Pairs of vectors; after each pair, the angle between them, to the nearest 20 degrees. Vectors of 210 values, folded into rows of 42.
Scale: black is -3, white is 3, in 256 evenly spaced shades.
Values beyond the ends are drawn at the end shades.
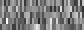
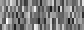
40 degrees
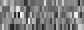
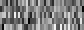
120 degrees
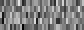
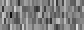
140 degrees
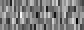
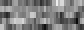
80 degrees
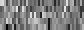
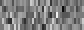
100 degrees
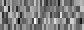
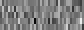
140 degrees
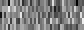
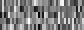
80 degrees
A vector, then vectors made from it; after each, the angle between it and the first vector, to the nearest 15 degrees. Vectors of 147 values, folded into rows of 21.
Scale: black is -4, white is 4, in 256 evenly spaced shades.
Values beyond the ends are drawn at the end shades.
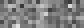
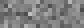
90 degrees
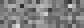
15 degrees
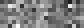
30 degrees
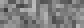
75 degrees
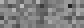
150 degrees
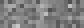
15 degrees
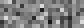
75 degrees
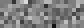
90 degrees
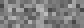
45 degrees
